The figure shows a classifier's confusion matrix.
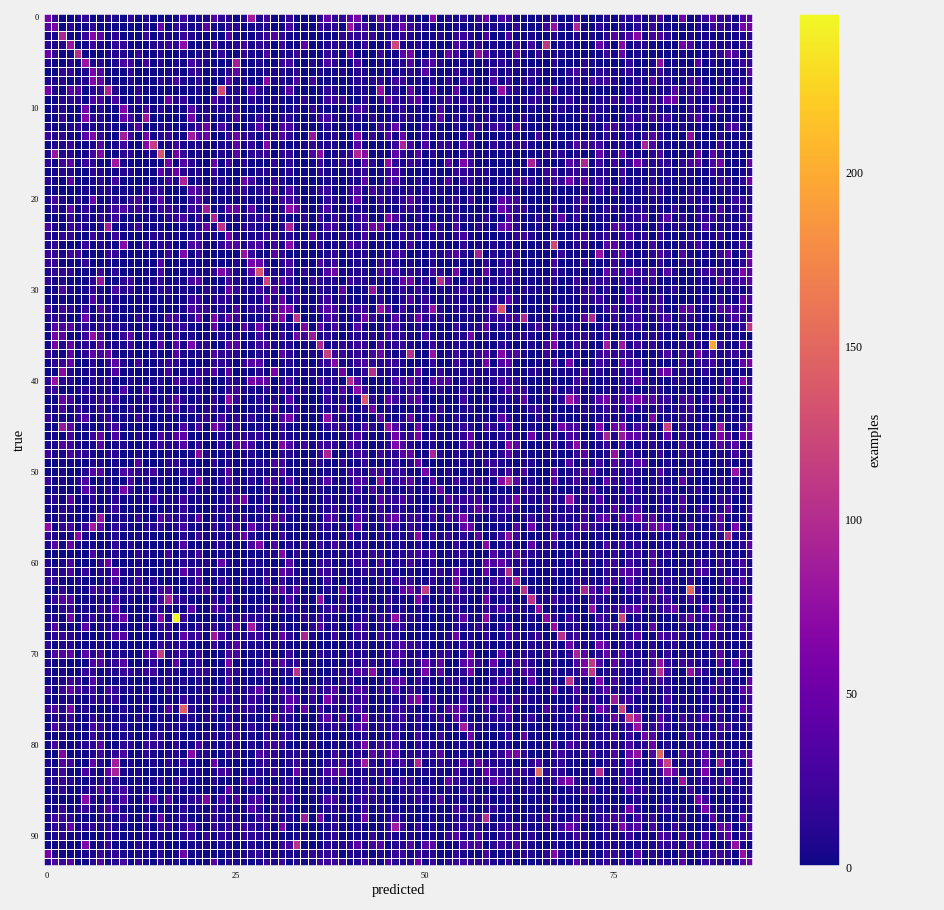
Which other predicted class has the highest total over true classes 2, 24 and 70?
15
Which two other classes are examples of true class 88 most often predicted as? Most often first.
58, 34
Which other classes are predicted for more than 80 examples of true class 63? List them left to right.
50, 71, 85
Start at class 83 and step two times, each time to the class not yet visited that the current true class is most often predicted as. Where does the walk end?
72
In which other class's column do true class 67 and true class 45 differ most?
82
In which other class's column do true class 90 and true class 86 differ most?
5
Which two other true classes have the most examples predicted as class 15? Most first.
70, 66
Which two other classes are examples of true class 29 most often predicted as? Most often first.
52, 7
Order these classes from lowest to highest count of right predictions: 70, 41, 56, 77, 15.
56, 41, 70, 77, 15
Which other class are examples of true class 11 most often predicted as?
13
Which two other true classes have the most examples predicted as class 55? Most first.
78, 16
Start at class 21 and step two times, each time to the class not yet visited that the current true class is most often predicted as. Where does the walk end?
60
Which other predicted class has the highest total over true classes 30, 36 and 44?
88
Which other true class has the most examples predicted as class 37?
48
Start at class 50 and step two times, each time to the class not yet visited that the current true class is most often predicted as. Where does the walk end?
33
